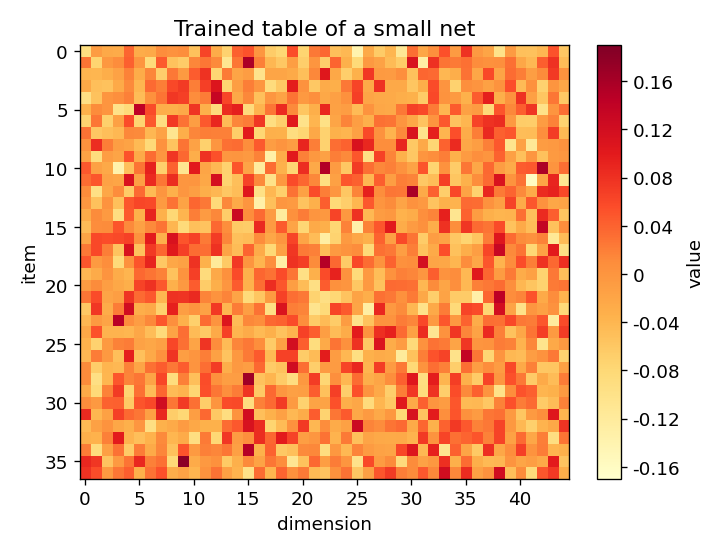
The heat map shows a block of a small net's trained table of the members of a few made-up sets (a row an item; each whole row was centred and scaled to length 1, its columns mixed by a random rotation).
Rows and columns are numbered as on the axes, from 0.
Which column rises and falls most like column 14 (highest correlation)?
23
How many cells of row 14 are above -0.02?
28
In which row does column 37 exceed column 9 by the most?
10
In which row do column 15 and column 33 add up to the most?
1
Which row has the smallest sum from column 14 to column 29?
0
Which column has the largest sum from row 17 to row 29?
19
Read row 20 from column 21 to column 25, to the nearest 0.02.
-0.1 0.04 0 0 -0.06
